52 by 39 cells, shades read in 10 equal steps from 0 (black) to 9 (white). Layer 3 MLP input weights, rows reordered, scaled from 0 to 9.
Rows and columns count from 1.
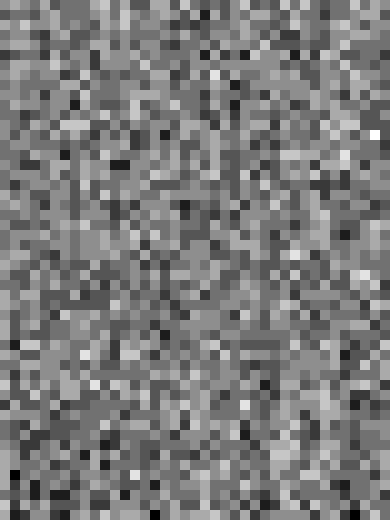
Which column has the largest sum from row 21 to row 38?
1
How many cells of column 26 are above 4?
25
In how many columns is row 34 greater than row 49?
12
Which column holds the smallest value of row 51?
27
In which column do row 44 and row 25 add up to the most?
24
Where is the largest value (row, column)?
14, 38
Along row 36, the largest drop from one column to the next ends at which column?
35
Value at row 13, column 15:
4
